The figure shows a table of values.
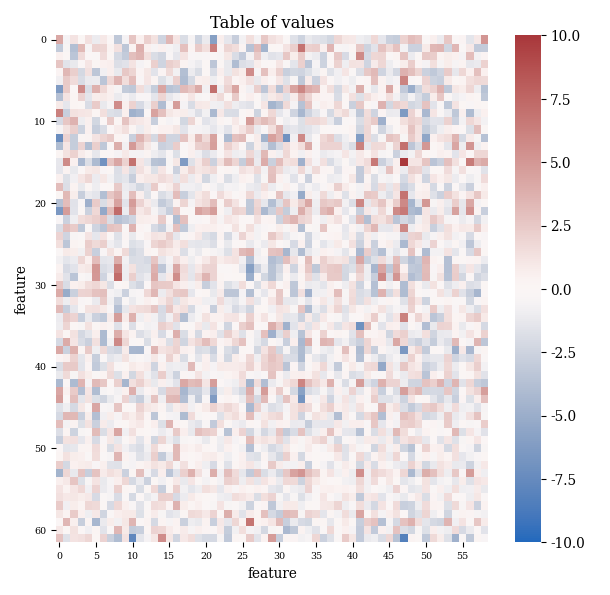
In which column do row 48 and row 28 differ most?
41
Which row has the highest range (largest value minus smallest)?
15
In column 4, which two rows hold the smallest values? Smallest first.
20, 13
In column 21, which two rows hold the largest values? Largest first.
6, 1
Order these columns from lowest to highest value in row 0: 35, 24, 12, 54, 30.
24, 35, 54, 30, 12
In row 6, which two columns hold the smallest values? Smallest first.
0, 48
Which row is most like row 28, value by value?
29
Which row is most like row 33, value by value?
3
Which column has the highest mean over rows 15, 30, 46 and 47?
47
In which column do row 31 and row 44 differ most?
33
